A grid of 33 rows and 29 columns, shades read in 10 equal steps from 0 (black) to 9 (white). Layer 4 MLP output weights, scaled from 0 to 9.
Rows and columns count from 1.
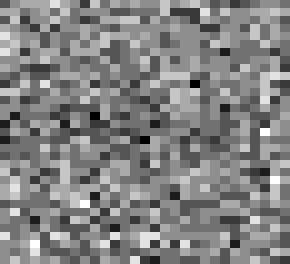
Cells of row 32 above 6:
2
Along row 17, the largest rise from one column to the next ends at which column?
27
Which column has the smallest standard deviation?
22
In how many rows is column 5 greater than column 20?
15
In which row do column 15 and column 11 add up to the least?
18
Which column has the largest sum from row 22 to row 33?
28
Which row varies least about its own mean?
20
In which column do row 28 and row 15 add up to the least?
10
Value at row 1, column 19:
6
